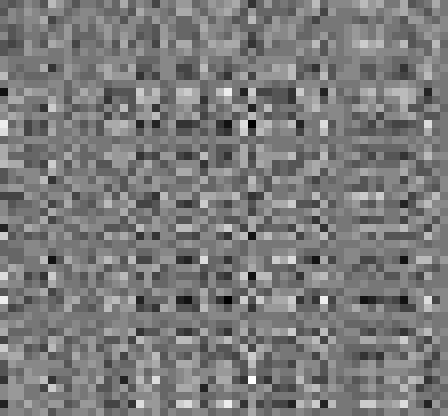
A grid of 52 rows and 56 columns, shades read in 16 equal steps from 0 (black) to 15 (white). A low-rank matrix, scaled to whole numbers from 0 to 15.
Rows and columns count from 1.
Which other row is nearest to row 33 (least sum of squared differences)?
9
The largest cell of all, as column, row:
32, 48
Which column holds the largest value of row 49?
7
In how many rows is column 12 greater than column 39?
11
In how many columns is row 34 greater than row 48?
19
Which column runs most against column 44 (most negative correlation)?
3
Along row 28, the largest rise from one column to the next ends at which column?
41
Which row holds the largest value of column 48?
25
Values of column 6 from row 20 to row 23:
7 4 6 11
